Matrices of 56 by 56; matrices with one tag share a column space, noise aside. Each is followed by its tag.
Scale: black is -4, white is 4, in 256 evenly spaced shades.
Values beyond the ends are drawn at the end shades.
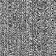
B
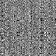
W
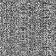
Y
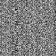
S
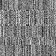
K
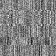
K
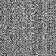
B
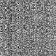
Y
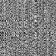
W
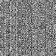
Y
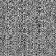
B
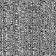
Y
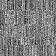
K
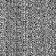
S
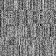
K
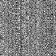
B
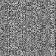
Y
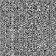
Y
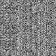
Y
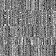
K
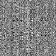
W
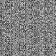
S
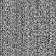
S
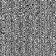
B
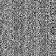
B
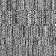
K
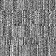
K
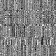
K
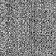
W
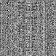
Y
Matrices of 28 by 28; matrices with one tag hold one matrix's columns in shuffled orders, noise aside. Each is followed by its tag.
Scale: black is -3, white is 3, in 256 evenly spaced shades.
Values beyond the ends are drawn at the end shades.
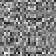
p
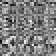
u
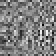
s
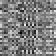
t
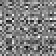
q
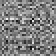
q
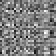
t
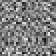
p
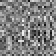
s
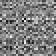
q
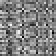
t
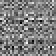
q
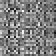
t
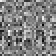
s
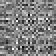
q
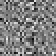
p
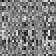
s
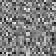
p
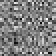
p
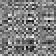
q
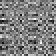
q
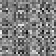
t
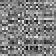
q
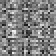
t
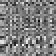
u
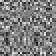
p
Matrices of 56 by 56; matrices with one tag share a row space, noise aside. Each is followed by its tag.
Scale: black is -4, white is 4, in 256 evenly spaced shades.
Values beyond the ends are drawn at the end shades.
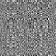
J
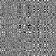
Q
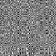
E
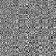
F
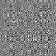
J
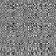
J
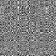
E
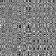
Q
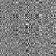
F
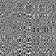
Q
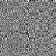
F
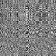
F
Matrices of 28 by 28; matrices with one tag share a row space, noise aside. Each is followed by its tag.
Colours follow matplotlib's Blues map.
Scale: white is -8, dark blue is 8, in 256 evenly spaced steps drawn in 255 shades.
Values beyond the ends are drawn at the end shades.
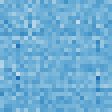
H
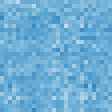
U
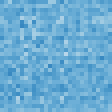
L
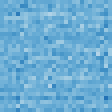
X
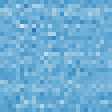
L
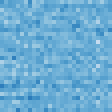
H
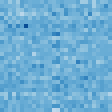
U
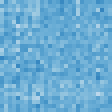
H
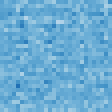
X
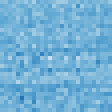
L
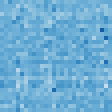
X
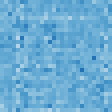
X
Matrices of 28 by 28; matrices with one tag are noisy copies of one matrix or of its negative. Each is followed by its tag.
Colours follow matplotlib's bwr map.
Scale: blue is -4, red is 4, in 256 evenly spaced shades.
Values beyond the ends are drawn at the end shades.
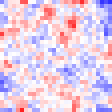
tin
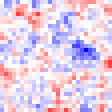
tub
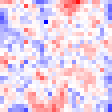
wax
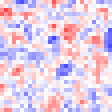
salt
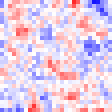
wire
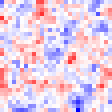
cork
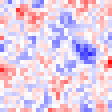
tub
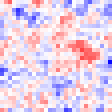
tub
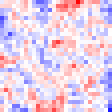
wax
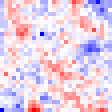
wire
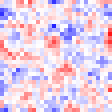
salt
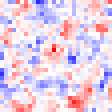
cork
